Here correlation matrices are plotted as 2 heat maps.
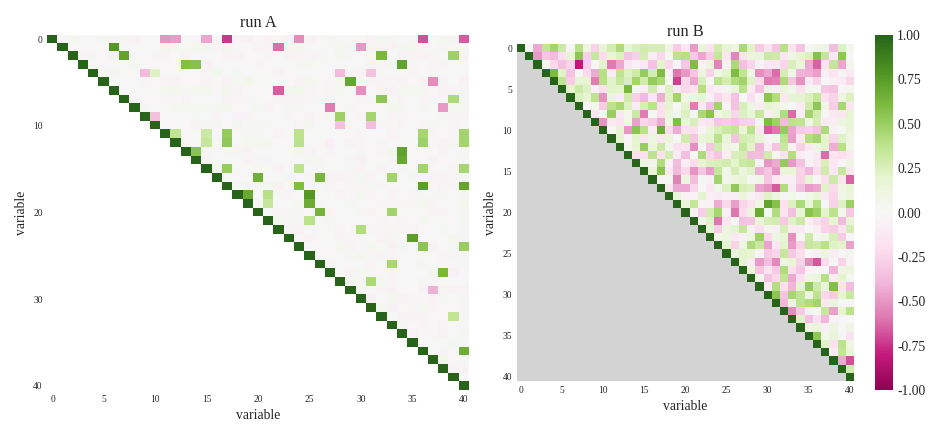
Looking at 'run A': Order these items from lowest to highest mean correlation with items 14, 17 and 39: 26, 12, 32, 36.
26, 32, 12, 36
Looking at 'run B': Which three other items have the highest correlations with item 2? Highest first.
21, 26, 38
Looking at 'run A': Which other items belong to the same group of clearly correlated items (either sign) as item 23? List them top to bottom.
35
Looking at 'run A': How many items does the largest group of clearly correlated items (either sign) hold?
8
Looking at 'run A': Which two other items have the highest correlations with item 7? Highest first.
2, 32
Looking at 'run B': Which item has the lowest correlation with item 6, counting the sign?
10
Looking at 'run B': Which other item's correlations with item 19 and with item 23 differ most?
30
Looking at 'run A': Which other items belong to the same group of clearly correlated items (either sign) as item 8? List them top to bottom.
27, 38
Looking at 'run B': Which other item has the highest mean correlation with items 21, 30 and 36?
19
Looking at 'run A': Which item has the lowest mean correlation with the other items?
0
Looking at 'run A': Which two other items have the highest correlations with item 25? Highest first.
18, 19
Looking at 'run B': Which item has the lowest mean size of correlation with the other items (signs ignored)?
18
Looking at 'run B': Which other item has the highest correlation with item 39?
1
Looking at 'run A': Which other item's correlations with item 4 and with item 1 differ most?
6
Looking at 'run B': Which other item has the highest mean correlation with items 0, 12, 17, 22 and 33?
3
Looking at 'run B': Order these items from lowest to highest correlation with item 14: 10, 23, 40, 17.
40, 23, 17, 10
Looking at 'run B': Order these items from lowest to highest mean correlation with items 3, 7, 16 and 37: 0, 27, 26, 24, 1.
26, 1, 27, 0, 24
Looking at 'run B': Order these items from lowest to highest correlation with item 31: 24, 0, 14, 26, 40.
26, 14, 0, 24, 40
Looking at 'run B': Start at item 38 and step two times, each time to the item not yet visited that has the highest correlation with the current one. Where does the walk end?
20
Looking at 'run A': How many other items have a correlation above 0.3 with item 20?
3
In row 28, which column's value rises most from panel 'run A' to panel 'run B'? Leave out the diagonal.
10
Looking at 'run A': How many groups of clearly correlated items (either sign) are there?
10
